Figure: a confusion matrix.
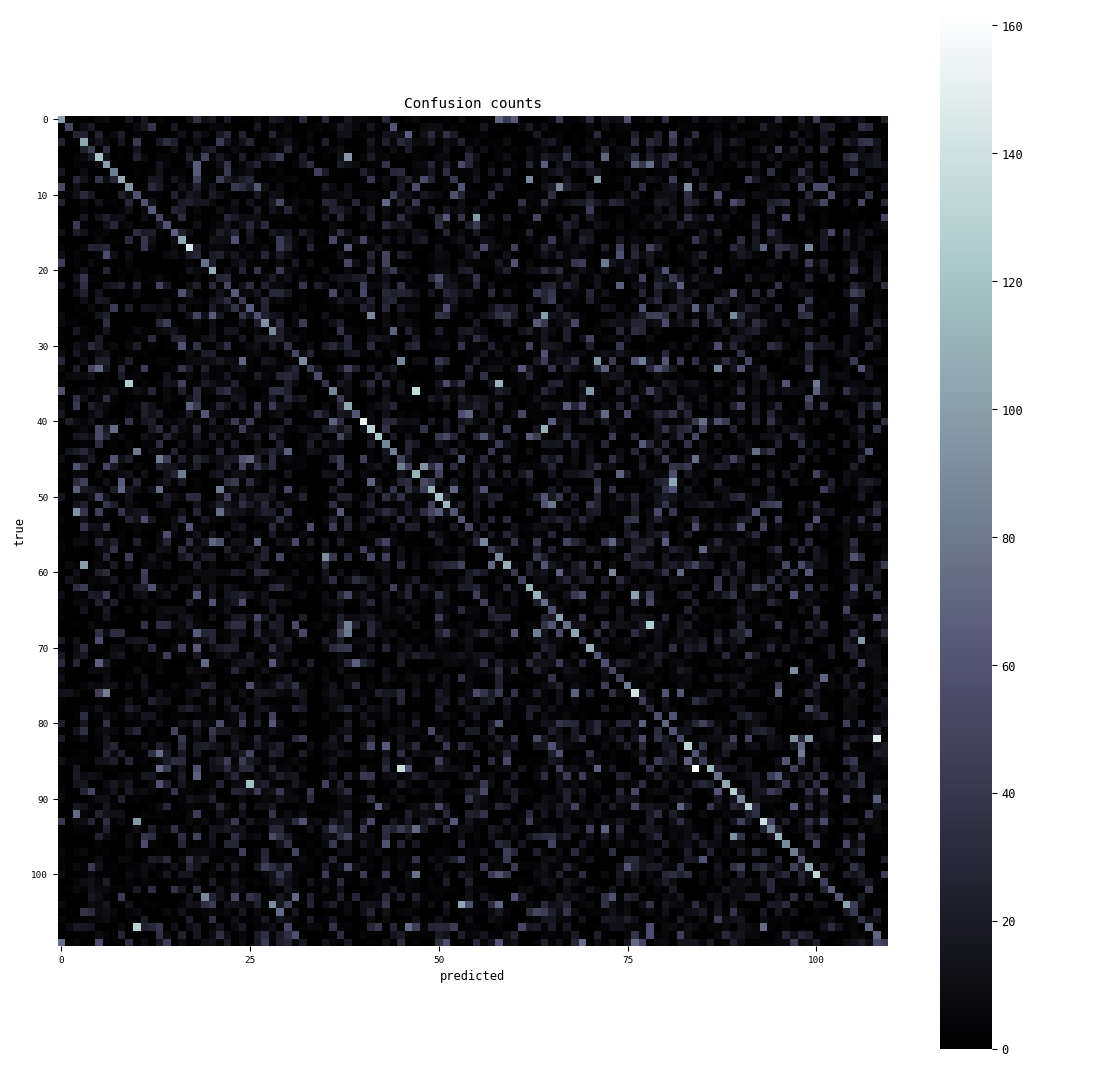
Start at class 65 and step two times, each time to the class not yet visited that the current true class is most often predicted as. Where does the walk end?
53
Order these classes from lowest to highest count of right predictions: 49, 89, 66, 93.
66, 49, 89, 93
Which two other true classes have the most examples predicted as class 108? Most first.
82, 90
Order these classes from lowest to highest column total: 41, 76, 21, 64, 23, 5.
21, 23, 5, 41, 76, 64
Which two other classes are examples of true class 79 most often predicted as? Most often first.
81, 28
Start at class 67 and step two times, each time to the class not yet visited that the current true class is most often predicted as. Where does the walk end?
99
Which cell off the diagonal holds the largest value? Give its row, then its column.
86, 84
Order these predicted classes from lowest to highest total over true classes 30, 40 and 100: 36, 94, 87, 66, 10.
10, 66, 94, 36, 87
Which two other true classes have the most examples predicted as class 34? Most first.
7, 39
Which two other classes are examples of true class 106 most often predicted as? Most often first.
87, 20
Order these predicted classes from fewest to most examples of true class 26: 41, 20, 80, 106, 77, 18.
106, 77, 80, 18, 20, 41
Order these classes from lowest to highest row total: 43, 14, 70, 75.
14, 75, 43, 70
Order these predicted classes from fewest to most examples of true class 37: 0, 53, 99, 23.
0, 23, 53, 99
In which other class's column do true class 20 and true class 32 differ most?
71
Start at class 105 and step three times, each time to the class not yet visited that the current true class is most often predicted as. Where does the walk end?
18
